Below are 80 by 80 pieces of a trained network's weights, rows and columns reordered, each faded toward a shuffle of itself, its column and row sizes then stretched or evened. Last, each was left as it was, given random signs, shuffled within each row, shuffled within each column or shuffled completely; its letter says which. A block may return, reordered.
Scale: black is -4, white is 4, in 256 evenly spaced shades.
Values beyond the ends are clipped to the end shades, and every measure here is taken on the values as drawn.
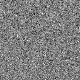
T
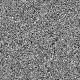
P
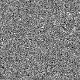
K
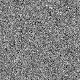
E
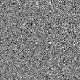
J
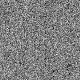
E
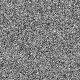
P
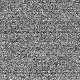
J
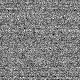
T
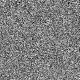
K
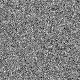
P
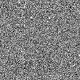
K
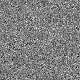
T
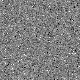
E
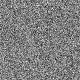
P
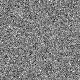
P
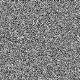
K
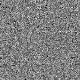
K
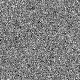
P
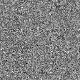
K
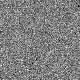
P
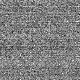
J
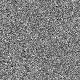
P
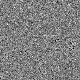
E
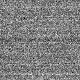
T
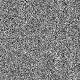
E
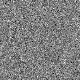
E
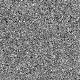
T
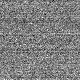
T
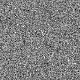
K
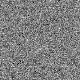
K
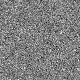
P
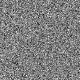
K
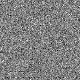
K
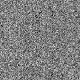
J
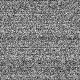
T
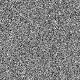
E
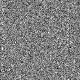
E
